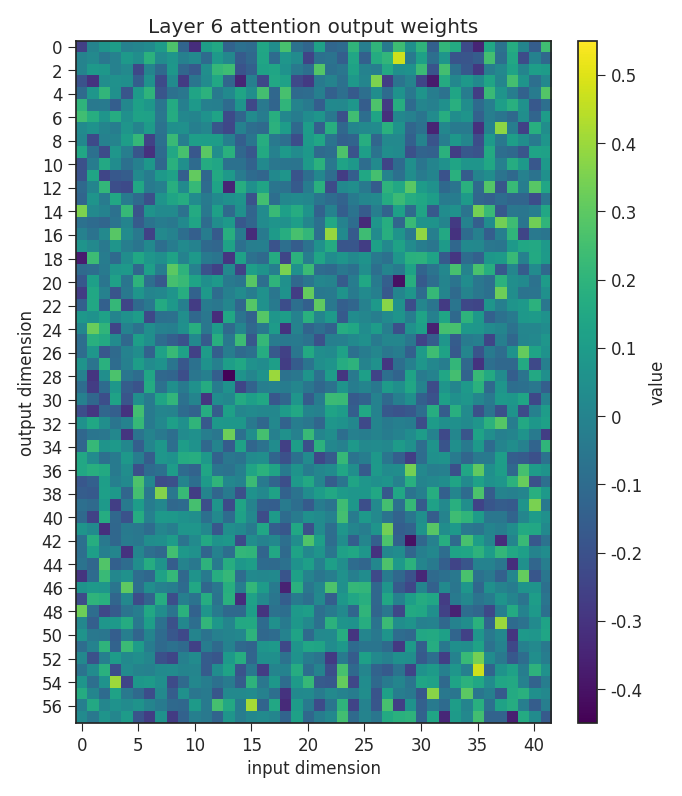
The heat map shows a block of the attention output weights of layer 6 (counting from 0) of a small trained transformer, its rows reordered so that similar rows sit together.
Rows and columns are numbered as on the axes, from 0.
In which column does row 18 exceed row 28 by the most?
1
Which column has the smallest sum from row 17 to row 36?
18
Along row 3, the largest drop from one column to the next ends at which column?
27
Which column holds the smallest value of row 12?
13
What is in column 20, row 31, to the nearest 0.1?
0
